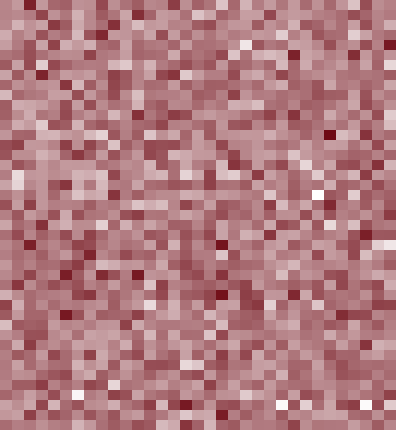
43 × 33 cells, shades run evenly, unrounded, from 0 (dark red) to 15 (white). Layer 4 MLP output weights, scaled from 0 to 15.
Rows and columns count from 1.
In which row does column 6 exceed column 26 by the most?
22
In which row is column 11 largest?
7
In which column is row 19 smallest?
6
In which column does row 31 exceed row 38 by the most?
13
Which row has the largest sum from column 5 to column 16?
18
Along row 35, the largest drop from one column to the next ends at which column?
3
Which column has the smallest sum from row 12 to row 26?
31
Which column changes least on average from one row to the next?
29
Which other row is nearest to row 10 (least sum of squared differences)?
33
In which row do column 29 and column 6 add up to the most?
14
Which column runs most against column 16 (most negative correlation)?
24
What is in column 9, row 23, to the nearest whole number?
12
